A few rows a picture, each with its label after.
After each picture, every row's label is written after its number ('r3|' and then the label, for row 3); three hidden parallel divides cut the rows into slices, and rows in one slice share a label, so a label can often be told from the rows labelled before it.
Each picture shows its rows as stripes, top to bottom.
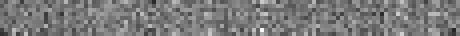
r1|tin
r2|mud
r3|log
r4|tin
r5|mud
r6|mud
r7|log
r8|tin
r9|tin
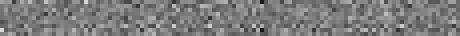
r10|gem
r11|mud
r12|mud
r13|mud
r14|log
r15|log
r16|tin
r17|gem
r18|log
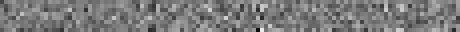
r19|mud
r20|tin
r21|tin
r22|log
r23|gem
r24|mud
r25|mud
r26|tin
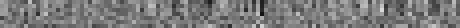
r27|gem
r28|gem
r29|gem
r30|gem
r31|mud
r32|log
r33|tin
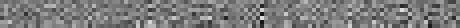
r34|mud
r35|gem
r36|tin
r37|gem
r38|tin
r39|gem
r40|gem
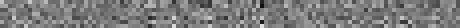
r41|gem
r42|gem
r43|mud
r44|mud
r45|tin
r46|gem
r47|tin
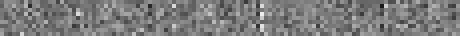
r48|mud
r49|tin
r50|mud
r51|tin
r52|mud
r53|log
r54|tin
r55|mud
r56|log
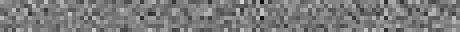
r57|gem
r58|log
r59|tin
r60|tin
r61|gem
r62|log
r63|mud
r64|gem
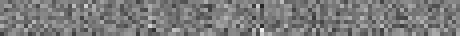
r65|mud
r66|gem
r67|log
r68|log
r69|gem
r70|mud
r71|gem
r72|tin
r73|tin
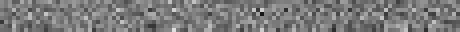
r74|log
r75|log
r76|tin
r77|gem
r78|log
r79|mud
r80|tin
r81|tin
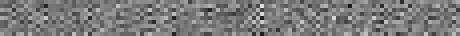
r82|log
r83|tin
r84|gem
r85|tin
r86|gem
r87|tin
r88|log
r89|mud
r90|gem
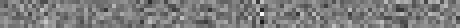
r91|tin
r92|log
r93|gem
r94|tin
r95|log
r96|gem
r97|log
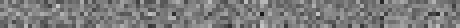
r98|tin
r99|mud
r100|mud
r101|gem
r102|mud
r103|mud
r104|tin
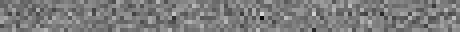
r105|mud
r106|log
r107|mud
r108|tin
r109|gem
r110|log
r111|mud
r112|log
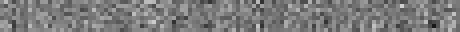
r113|gem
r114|mud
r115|log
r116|log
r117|mud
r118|gem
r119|gem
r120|log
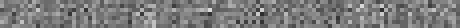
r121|mud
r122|gem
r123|tin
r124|gem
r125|log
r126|gem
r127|log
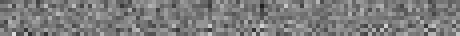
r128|log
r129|gem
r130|log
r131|log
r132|log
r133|mud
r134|tin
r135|gem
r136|tin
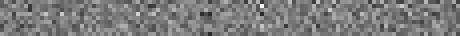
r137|gem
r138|tin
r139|mud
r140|gem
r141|log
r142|log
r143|tin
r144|mud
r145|log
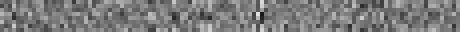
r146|tin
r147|tin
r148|mud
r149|gem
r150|gem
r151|log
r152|tin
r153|tin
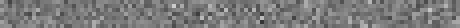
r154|mud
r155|mud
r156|mud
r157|log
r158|mud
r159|log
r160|log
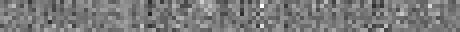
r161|tin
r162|tin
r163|mud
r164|tin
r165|log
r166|mud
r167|tin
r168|log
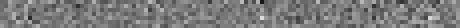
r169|gem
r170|mud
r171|mud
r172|mud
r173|tin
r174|log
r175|mud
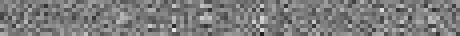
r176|log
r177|tin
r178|gem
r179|mud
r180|tin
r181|tin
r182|gem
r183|tin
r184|gem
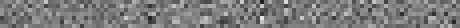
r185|gem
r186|tin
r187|log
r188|gem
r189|tin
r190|tin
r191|log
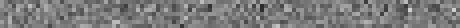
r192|mud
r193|gem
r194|gem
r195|mud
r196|log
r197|log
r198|mud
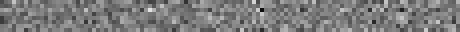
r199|tin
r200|mud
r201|gem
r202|mud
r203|mud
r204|tin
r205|log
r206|gem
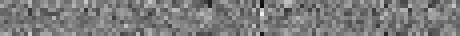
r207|gem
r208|gem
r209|tin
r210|tin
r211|mud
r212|mud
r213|mud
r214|log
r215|gem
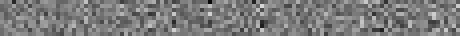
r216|gem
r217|tin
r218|log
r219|tin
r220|log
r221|gem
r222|gem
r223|tin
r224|mud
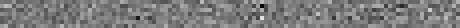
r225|mud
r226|gem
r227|mud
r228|log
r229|tin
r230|mud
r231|log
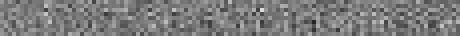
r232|mud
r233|log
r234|tin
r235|gem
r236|mud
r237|gem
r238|gem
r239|log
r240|log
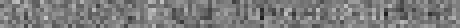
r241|log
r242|log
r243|gem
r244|gem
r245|gem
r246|mud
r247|log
